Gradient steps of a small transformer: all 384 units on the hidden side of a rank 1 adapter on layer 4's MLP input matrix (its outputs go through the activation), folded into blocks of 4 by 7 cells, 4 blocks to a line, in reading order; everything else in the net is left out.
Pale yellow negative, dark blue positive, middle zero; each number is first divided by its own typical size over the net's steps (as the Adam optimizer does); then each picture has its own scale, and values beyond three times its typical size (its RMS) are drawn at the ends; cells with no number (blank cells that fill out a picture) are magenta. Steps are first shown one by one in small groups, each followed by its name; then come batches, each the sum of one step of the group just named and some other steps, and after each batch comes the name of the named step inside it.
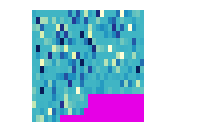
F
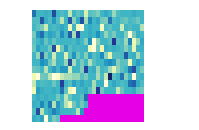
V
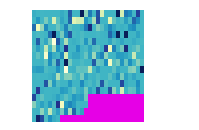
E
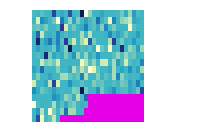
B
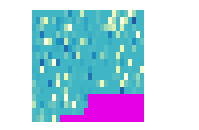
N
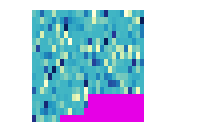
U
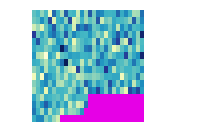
E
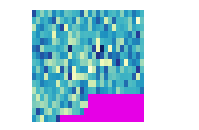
B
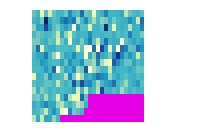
U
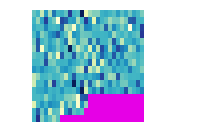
B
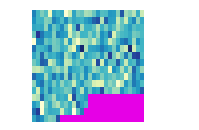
N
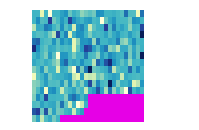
F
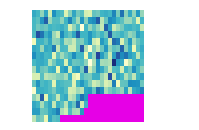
V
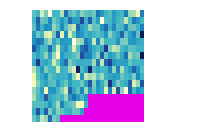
F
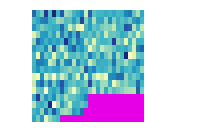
V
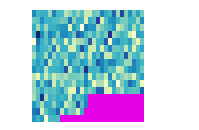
V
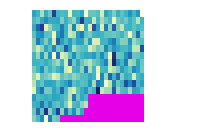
V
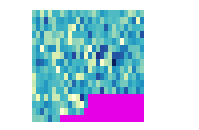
N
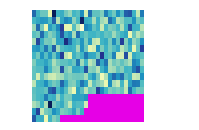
V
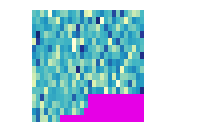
B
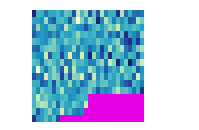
E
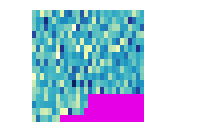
F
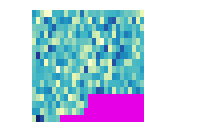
E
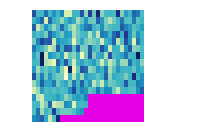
E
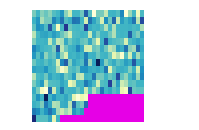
U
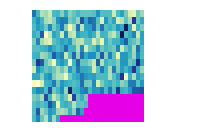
N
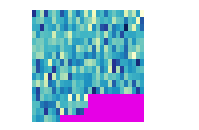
U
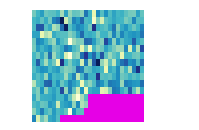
U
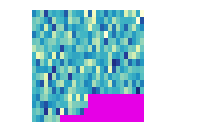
U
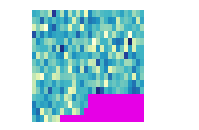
V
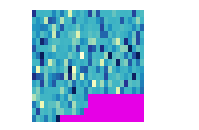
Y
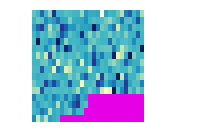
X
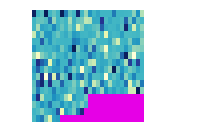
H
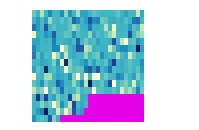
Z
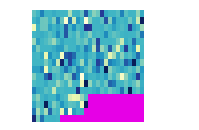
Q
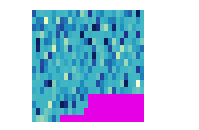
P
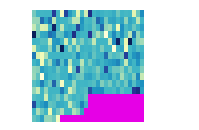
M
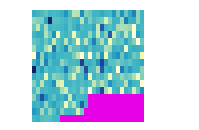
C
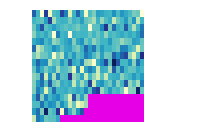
H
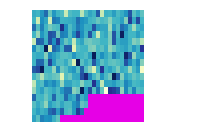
X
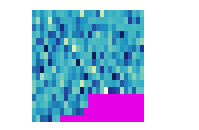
X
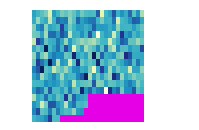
X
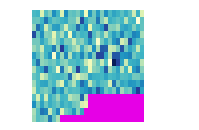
M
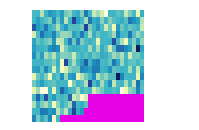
Z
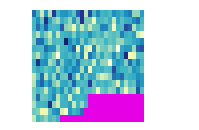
H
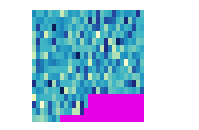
P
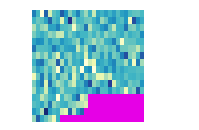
H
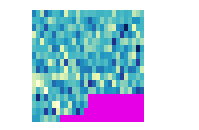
Z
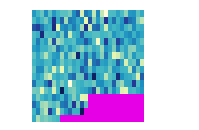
P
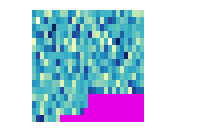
M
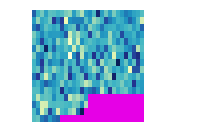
Y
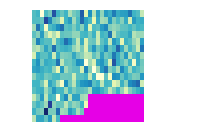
C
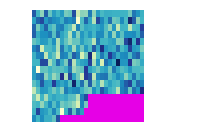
Y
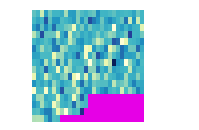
Z
